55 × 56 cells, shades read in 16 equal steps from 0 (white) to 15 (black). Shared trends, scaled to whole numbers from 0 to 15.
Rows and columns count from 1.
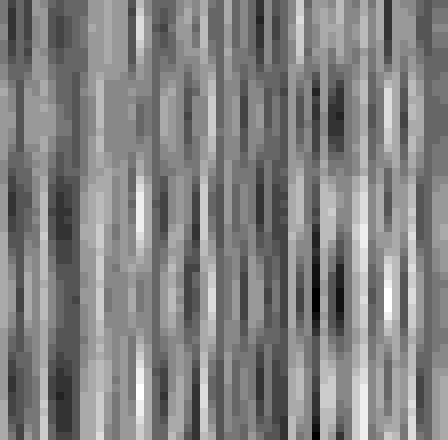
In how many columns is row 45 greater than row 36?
20
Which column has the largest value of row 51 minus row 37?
49
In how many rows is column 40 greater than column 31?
42
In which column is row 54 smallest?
46
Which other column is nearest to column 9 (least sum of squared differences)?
8
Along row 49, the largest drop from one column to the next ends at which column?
26
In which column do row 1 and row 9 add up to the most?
33
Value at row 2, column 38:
3
